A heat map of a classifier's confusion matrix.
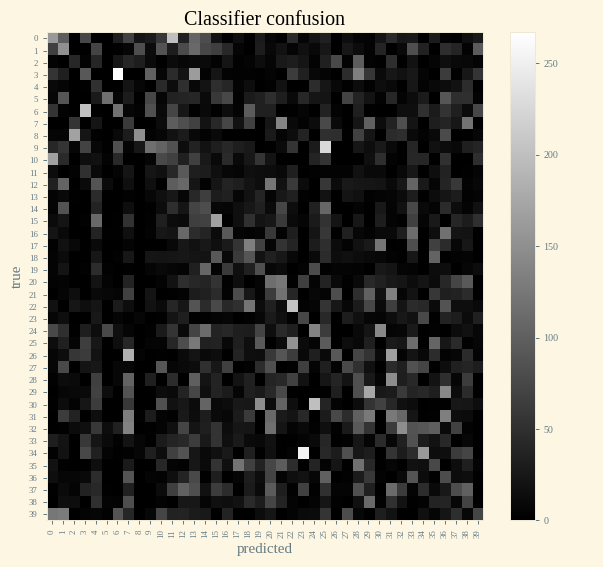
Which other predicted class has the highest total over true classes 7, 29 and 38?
21
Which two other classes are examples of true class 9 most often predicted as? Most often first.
25, 10
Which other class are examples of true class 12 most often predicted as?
20
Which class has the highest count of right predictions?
22
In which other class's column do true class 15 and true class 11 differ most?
4
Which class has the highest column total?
13
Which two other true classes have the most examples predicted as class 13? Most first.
3, 25
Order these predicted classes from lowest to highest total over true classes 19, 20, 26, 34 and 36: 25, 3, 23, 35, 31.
35, 3, 25, 31, 23
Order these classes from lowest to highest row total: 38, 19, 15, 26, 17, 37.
19, 38, 17, 15, 26, 37
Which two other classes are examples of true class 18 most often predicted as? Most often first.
35, 15
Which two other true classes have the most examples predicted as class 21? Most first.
7, 20
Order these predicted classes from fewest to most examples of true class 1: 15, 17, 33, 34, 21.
17, 21, 34, 15, 33
